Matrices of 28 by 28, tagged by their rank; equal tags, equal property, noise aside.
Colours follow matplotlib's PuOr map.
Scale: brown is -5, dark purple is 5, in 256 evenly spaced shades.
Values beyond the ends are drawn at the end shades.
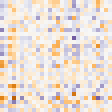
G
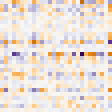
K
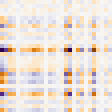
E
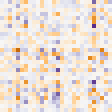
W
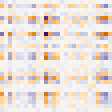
E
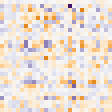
G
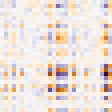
E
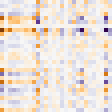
K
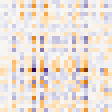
K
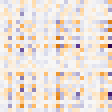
K
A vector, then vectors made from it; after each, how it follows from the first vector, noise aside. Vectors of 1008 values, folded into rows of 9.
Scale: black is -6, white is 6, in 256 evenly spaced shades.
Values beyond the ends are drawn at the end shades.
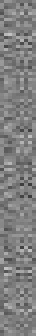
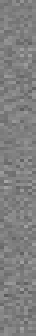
wrapped around, shrunk.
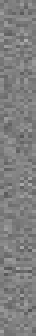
negated, shrunk.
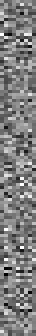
negated, scaled up.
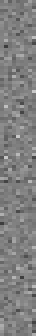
wrapped around, negated, partly zeroed.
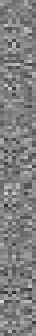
reversed.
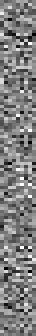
negated, scaled up.
